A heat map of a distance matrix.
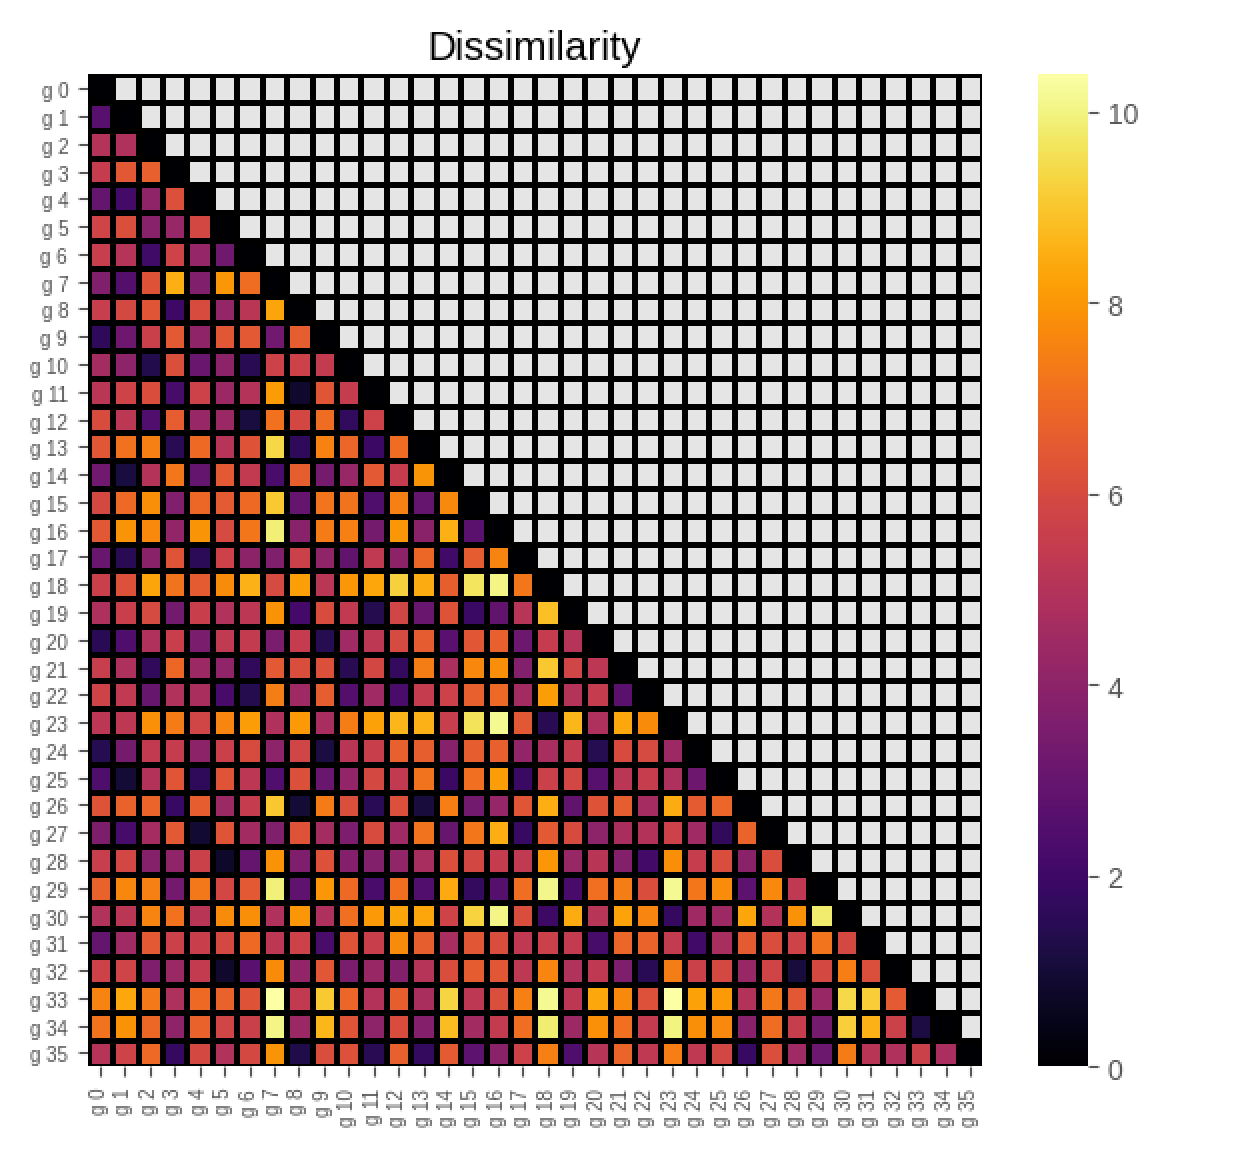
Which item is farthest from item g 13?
g 7
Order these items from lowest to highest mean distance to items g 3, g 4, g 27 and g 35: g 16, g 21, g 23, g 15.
g 15, g 21, g 16, g 23
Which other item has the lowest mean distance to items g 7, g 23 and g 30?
g 18
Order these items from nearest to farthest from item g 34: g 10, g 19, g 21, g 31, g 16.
g 19, g 16, g 10, g 21, g 31
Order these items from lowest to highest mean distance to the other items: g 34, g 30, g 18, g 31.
g 31, g 34, g 30, g 18
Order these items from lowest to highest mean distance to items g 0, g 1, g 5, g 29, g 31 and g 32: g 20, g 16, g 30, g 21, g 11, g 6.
g 20, g 11, g 6, g 21, g 16, g 30
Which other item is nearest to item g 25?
g 1
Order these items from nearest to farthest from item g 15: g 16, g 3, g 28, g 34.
g 16, g 3, g 34, g 28
